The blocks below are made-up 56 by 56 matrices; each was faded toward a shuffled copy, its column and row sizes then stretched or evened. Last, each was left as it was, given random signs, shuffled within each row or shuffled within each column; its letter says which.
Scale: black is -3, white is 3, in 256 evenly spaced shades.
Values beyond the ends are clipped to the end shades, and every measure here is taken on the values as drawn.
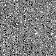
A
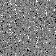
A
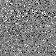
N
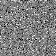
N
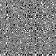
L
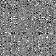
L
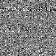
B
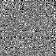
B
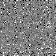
B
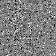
A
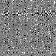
L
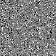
A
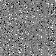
A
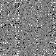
B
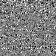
N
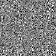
B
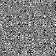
B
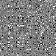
L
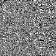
B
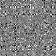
L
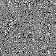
B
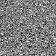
B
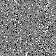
A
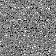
N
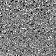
N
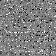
N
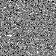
N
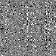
B
